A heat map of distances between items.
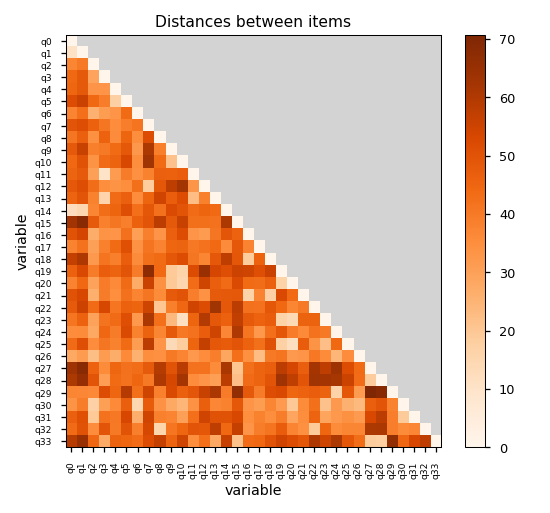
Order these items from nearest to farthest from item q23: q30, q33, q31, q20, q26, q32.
q20, q30, q31, q26, q32, q33
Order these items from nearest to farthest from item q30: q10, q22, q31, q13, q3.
q31, q10, q3, q13, q22
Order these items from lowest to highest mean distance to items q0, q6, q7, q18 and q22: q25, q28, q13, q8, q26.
q26, q8, q25, q13, q28
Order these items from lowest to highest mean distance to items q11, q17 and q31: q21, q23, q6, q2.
q2, q6, q21, q23
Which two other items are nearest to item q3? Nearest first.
q11, q13
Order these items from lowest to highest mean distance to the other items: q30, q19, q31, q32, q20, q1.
q30, q20, q31, q32, q19, q1
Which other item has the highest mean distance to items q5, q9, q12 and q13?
q29
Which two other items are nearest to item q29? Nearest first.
q24, q26
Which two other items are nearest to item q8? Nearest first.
q32, q22
